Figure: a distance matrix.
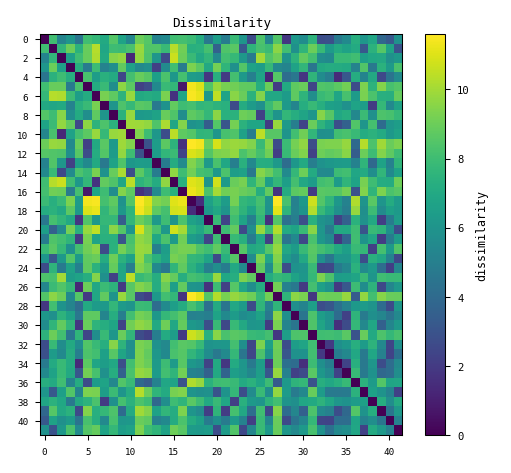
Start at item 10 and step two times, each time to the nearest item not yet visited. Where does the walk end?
14
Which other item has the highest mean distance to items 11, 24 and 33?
17
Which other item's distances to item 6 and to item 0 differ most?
15
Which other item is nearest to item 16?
5
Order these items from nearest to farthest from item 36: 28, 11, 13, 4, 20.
11, 13, 28, 4, 20
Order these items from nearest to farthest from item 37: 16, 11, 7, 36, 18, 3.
18, 7, 36, 3, 16, 11
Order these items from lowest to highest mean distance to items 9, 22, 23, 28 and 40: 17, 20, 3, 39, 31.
39, 20, 3, 17, 31
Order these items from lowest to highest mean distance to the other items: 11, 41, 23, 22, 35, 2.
35, 41, 23, 2, 22, 11
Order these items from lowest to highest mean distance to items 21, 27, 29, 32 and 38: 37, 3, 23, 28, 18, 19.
28, 19, 3, 37, 23, 18
